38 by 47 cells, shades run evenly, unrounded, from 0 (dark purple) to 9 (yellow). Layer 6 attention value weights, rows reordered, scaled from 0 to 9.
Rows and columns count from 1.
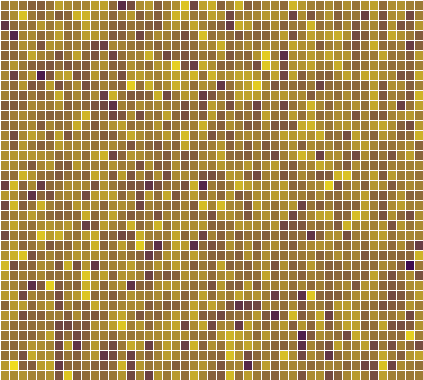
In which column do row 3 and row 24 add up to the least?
1
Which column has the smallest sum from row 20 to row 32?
34
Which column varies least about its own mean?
45
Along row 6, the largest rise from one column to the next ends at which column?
33
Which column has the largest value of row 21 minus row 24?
23
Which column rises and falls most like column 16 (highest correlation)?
43
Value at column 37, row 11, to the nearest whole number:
4
